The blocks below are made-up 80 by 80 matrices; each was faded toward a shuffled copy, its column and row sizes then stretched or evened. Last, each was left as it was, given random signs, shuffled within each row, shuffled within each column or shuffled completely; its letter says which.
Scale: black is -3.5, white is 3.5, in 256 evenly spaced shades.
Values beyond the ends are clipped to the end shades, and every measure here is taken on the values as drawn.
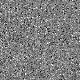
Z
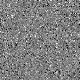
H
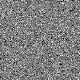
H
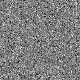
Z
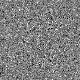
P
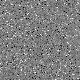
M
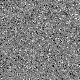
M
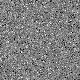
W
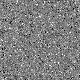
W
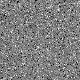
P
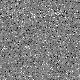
M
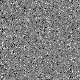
P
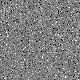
W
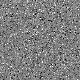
P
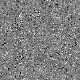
P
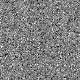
Z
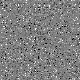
H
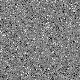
M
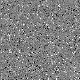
Z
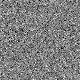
M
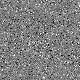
M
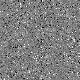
Z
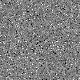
M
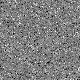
M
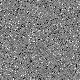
W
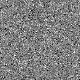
H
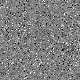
H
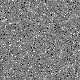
W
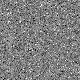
W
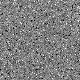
P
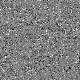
M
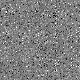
Z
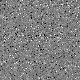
M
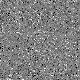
Z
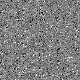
Z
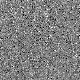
Z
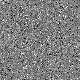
P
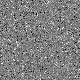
W
